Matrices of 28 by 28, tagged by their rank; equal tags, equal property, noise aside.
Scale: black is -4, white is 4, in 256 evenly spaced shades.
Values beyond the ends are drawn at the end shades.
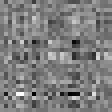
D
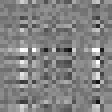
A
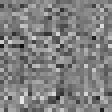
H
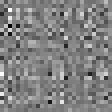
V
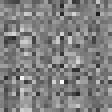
H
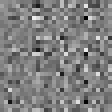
V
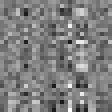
D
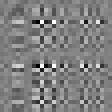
A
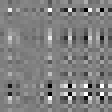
A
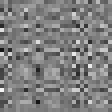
D
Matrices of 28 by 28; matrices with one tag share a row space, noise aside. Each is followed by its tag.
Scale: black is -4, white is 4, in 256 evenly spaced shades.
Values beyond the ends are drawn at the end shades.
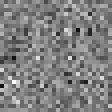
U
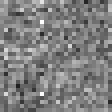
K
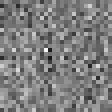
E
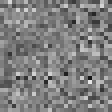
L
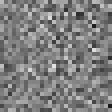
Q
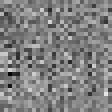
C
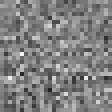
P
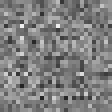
P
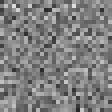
U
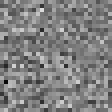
K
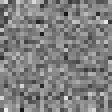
K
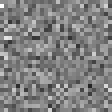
C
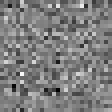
P
